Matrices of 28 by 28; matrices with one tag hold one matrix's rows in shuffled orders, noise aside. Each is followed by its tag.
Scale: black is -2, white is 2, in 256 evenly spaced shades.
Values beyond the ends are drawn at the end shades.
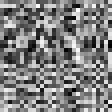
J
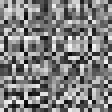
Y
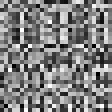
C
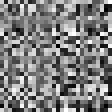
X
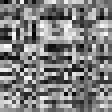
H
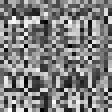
Y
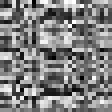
H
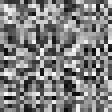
J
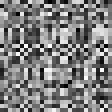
C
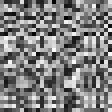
J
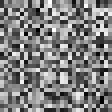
C
